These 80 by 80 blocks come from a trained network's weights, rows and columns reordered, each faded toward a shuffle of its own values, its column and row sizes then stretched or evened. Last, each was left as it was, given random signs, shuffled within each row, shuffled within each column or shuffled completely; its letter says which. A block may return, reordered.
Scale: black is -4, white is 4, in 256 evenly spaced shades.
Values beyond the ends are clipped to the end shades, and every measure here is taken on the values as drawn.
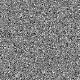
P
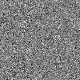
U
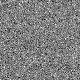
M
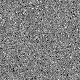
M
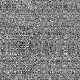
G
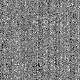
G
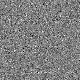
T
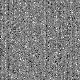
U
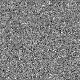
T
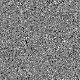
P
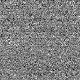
G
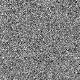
P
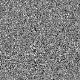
P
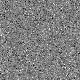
M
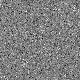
M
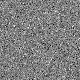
M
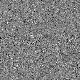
T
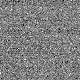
T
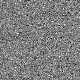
T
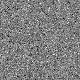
M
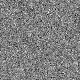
M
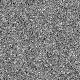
M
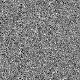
U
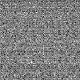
G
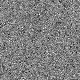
M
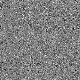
P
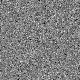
M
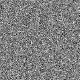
U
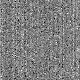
U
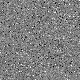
M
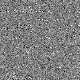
P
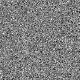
P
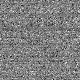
T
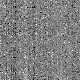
G
